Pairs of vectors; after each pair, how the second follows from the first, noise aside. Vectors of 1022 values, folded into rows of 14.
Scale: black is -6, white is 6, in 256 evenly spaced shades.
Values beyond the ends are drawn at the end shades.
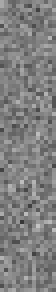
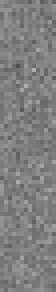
reversed, negated, shrunk.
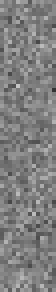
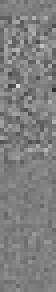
partly zeroed.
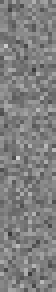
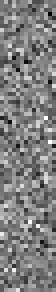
wrapped around, scaled up.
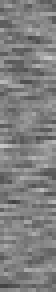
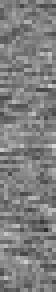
reversed.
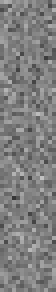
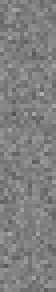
reversed, negated, shrunk.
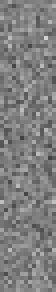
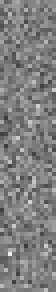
reversed.
